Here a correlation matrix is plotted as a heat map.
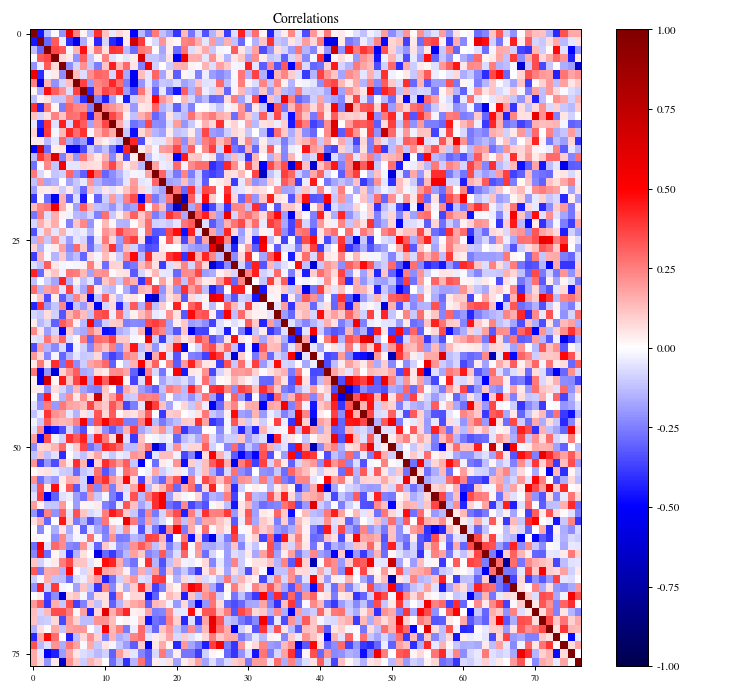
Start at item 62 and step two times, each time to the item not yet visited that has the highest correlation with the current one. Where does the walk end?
14
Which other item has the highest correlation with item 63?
1
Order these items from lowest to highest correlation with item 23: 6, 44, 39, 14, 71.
71, 39, 44, 14, 6
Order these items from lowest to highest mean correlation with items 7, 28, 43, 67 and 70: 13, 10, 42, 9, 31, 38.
38, 9, 13, 42, 31, 10
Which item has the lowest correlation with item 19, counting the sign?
61
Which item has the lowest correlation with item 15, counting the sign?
41
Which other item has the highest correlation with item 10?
70
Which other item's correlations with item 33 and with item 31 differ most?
5
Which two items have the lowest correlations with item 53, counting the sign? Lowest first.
72, 74
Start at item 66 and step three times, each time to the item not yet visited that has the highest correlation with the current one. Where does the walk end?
18
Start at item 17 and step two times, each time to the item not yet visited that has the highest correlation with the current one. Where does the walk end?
35
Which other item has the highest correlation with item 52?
54
